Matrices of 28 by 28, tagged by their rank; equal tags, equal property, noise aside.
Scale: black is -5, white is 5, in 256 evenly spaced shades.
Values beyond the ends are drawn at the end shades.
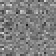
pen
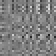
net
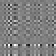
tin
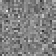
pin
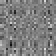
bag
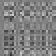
net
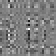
bag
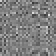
pen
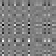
tin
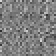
pin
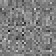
pin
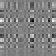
tin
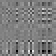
tin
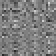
pen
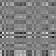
tin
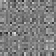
pen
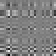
tin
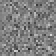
pin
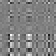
tin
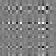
tin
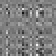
net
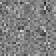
pin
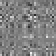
bag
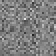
pin
